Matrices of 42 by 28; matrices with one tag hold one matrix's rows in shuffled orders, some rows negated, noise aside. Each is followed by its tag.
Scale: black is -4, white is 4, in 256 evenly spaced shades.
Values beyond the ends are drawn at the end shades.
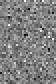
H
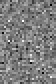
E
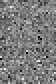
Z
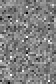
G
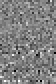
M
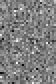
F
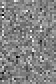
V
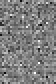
Z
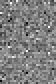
G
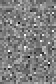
H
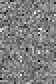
Z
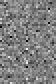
G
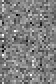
V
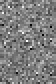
E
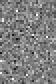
F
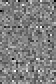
M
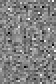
H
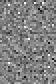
H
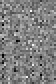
V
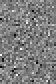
F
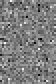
Z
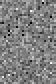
E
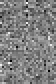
G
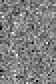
F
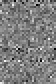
M
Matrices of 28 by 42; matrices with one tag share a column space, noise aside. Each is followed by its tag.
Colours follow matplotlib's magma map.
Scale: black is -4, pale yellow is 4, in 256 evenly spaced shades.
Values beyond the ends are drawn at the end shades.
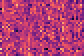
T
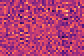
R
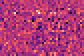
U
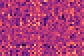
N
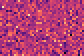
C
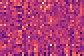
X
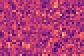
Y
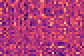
N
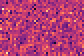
U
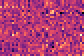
Y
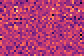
R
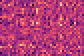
N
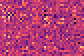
R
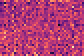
X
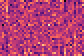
X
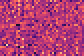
X
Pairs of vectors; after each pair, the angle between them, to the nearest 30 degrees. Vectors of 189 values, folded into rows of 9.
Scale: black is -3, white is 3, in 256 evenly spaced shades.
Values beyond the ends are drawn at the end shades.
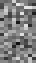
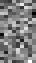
60 degrees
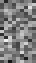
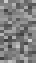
150 degrees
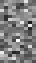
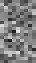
120 degrees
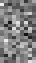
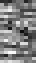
60 degrees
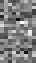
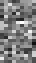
30 degrees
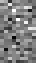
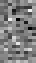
150 degrees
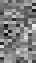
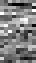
120 degrees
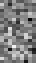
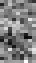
150 degrees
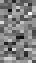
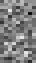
150 degrees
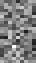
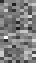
120 degrees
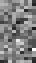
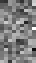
150 degrees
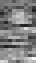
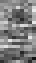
150 degrees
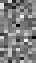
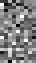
30 degrees
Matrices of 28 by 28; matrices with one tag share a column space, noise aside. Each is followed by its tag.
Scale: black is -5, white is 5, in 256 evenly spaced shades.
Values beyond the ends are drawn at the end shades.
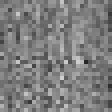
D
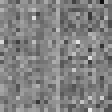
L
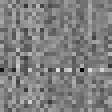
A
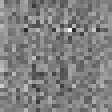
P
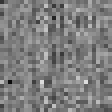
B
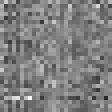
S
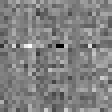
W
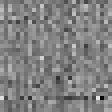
S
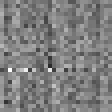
A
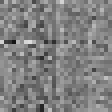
L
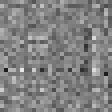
A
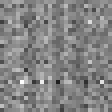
B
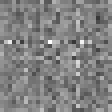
L
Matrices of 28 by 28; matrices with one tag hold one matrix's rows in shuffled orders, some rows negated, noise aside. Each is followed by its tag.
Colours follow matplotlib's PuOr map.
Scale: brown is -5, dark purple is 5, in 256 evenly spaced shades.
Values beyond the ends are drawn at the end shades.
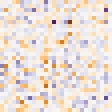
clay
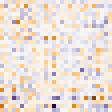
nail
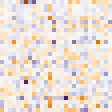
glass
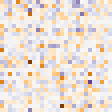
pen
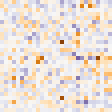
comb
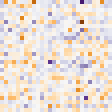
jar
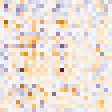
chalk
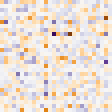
clay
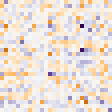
jar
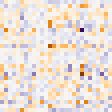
jar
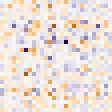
glass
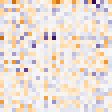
nail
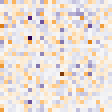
pen
